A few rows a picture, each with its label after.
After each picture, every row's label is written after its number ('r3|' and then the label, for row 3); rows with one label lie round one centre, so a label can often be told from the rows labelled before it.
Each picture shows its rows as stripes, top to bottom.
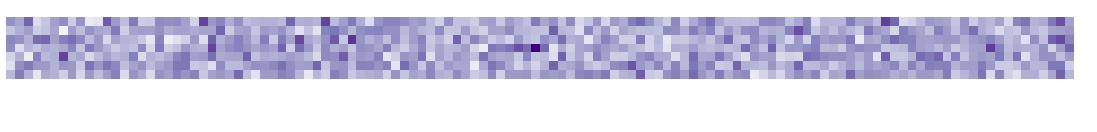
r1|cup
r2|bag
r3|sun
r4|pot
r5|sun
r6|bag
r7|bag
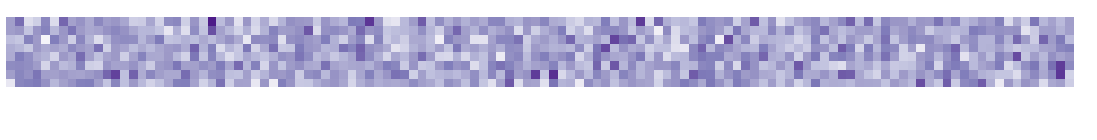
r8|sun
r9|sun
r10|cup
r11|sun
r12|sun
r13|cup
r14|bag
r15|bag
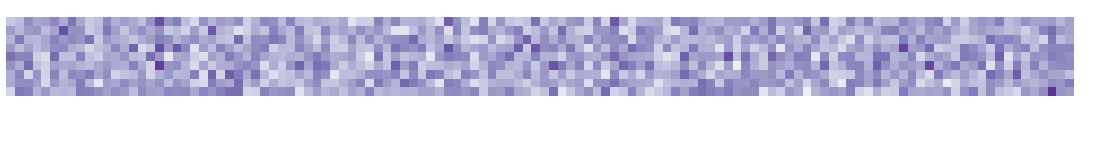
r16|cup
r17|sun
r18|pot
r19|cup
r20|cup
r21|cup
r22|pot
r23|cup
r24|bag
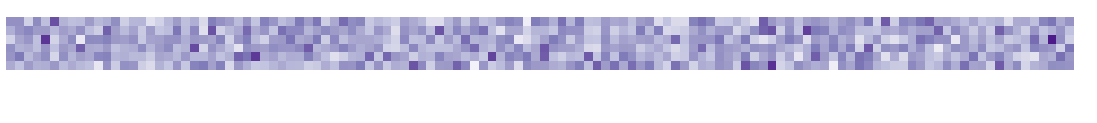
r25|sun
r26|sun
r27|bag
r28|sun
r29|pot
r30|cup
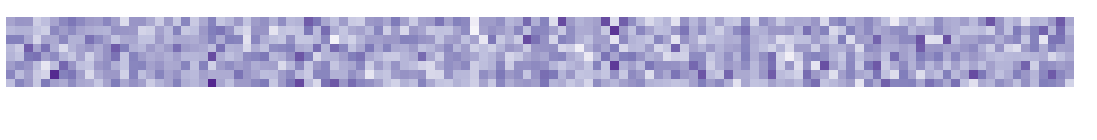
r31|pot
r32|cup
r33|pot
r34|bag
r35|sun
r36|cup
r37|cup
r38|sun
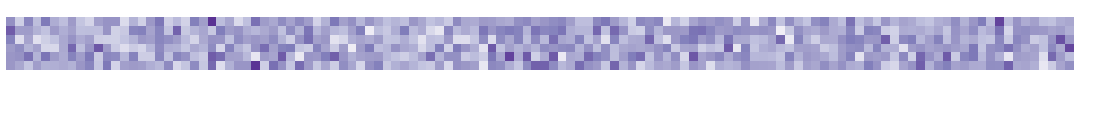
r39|sun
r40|cup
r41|cup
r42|pot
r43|bag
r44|pot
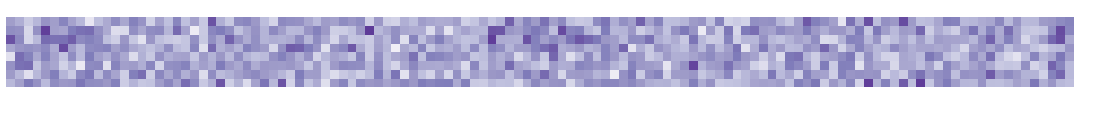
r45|sun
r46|pot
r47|pot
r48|sun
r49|bag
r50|bag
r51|pot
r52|bag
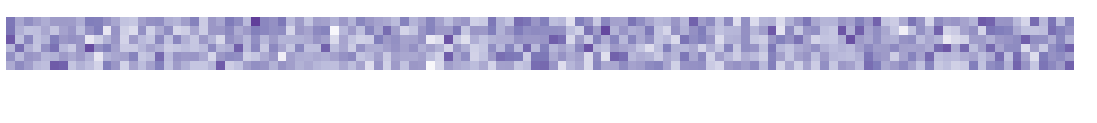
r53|pot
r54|pot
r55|cup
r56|pot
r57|cup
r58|cup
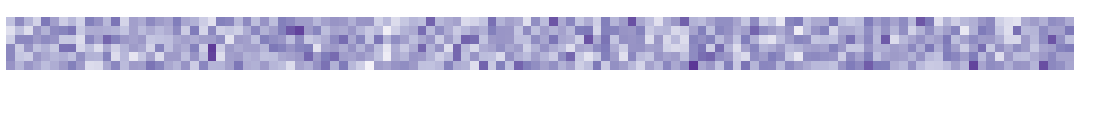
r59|bag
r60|sun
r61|bag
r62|sun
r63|sun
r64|cup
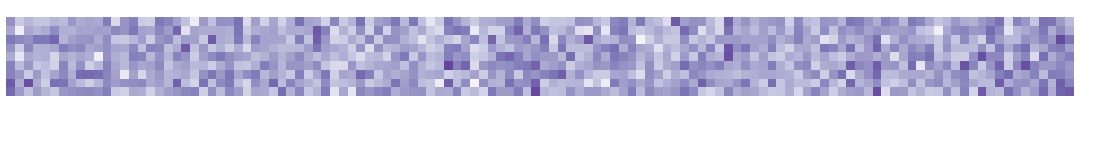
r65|cup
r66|cup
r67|pot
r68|cup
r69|cup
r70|cup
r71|pot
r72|cup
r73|pot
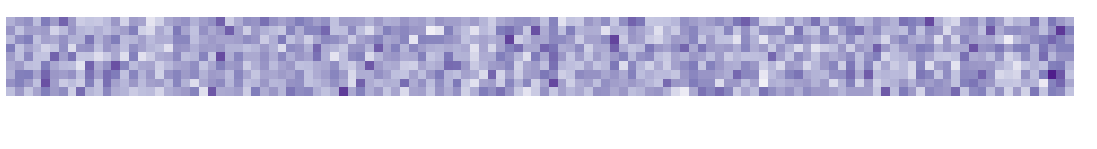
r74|bag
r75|cup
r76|bag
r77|cup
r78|cup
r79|bag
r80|bag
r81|bag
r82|sun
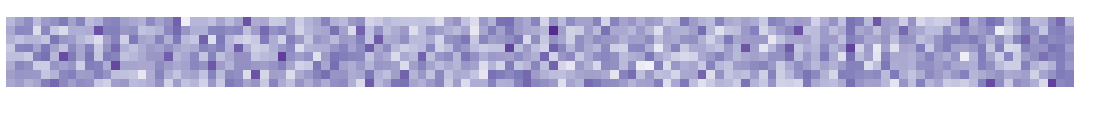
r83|cup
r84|bag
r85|cup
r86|bag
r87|sun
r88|bag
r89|pot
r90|pot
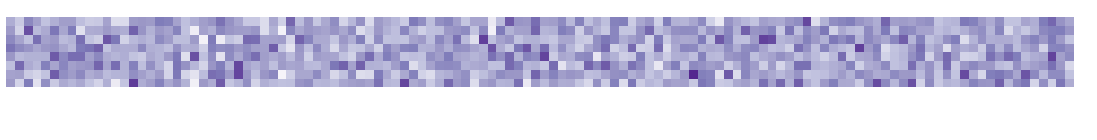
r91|cup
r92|cup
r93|sun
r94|pot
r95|pot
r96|bag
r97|cup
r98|cup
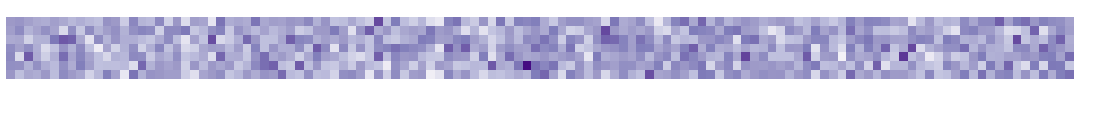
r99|cup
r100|bag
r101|sun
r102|cup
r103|cup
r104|pot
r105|cup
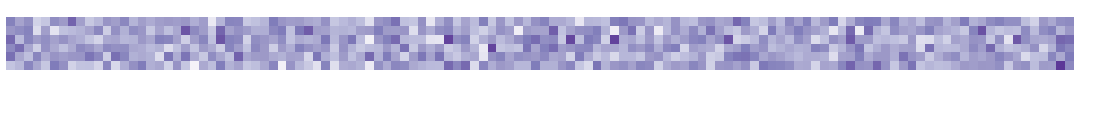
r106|cup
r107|bag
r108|cup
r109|pot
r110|pot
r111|cup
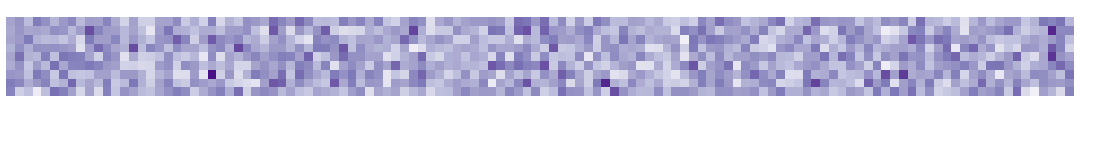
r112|sun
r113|pot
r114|bag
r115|bag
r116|sun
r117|pot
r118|sun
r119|sun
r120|cup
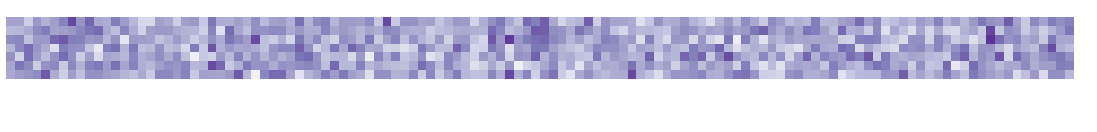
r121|pot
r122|pot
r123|pot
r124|sun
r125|cup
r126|bag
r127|bag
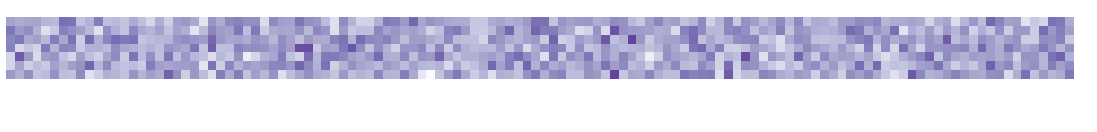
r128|pot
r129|cup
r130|bag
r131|sun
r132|bag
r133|pot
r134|cup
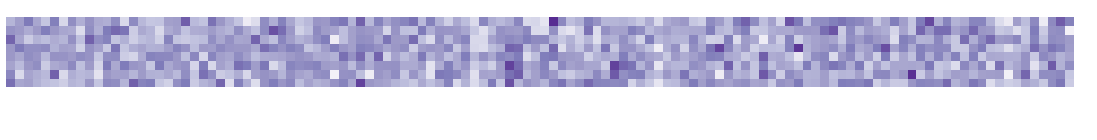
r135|bag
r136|bag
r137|pot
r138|bag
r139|sun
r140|cup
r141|cup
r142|bag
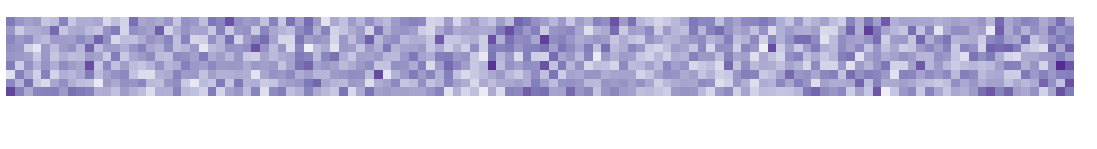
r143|cup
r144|cup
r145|pot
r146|pot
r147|bag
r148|pot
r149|bag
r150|cup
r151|pot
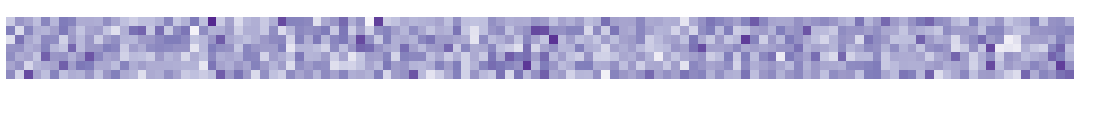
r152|sun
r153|cup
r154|bag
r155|bag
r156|pot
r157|pot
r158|cup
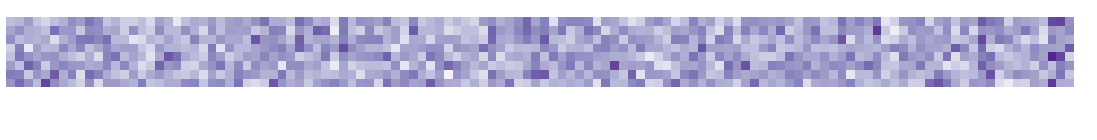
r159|pot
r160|pot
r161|pot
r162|sun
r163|bag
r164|cup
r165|pot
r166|bag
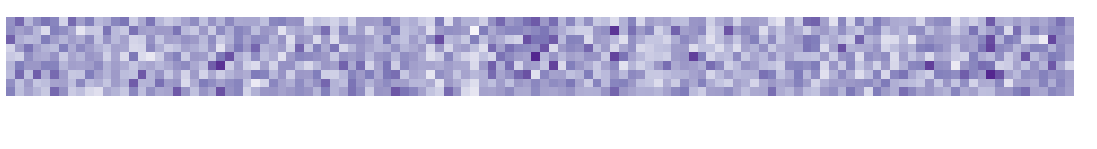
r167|pot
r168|cup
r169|pot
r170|pot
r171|cup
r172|bag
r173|pot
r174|cup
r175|cup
